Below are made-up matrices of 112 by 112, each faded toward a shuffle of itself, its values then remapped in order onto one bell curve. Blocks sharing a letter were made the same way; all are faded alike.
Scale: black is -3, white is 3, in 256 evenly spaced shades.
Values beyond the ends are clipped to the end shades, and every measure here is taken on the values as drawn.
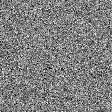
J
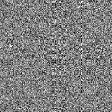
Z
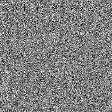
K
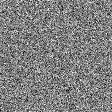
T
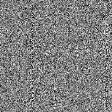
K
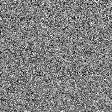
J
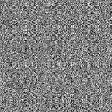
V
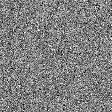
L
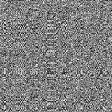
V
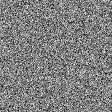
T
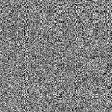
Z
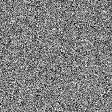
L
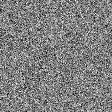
L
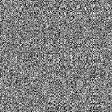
Z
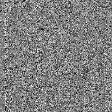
K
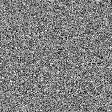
J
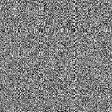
Z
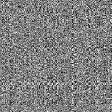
Z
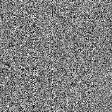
K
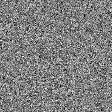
L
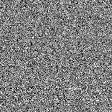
J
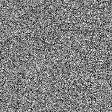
L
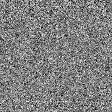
J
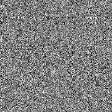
K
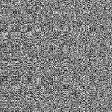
V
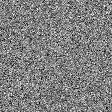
T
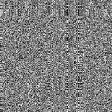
Z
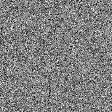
L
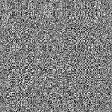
V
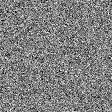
T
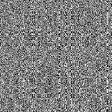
Z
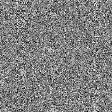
K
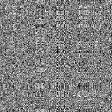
Z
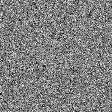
L
